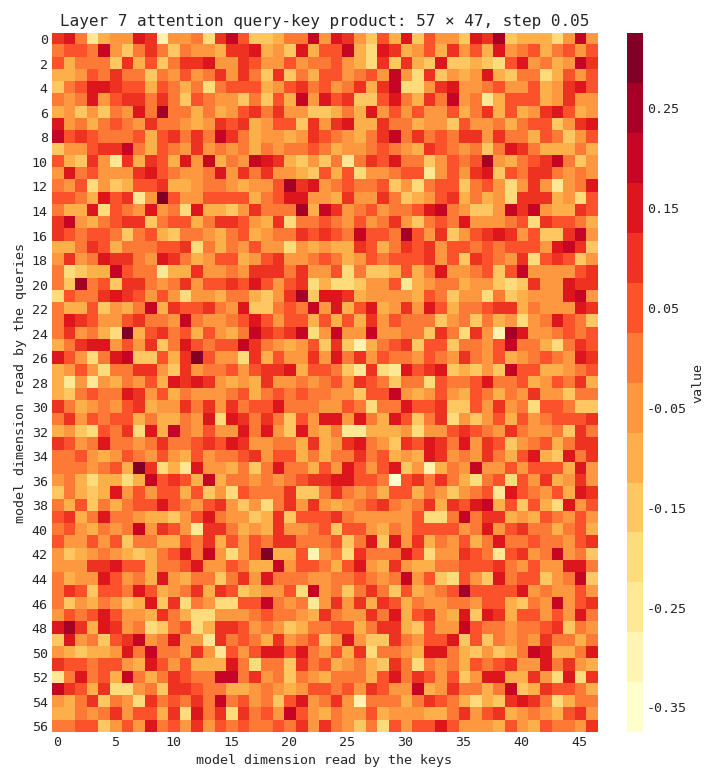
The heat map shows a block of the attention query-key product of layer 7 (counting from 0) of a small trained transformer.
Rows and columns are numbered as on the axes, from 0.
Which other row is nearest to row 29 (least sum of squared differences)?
9
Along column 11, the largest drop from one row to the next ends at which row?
21
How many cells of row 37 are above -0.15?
39
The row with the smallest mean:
32
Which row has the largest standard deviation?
0
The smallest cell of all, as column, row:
29, 36
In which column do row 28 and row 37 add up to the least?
3
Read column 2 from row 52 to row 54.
0.15 0.05 0
